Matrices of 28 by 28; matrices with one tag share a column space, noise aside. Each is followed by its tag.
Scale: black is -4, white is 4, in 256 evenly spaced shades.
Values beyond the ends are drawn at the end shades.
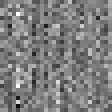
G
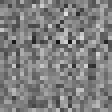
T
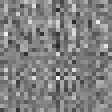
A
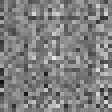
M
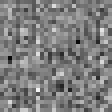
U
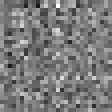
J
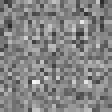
A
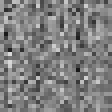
A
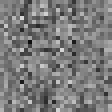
G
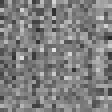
T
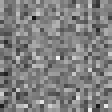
M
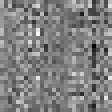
J
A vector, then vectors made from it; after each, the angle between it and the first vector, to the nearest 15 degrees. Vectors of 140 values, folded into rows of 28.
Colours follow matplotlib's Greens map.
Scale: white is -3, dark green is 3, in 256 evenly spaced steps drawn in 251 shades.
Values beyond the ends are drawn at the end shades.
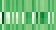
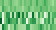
135 degrees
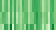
75 degrees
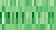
150 degrees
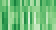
75 degrees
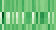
15 degrees
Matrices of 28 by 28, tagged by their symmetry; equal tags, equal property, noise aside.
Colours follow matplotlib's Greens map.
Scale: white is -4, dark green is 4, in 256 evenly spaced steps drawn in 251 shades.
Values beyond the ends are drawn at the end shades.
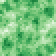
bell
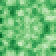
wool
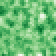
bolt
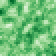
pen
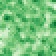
bolt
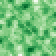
bell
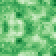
wool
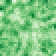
pen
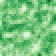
bolt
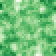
bell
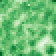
pen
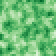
bolt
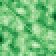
bell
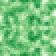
wool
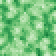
bell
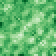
pen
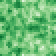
wool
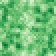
bell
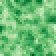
bolt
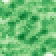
bell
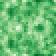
wool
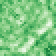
pen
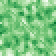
bell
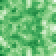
wool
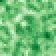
pen
